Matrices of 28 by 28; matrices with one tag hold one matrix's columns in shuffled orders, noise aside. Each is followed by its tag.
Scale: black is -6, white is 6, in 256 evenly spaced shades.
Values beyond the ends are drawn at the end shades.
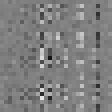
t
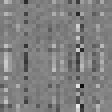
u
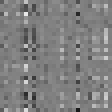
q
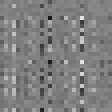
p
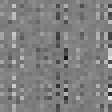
t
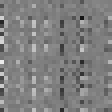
p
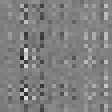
t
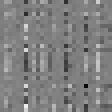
u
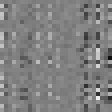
t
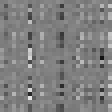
t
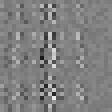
t
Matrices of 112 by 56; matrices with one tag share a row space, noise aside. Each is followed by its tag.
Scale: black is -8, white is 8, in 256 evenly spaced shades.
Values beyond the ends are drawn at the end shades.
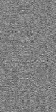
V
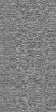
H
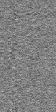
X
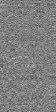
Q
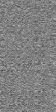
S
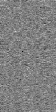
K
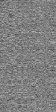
Q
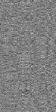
V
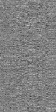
H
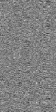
K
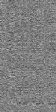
Q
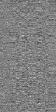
H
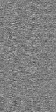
X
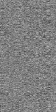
K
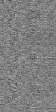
X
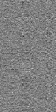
V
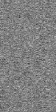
K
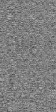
Q
